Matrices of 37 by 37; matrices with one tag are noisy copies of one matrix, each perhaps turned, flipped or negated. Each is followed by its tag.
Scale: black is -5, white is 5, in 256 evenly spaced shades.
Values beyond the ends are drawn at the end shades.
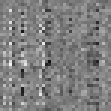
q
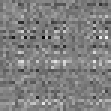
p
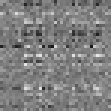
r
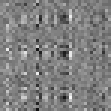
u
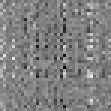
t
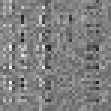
q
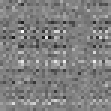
p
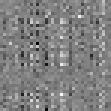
p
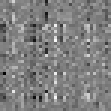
r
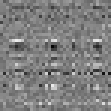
u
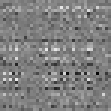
p
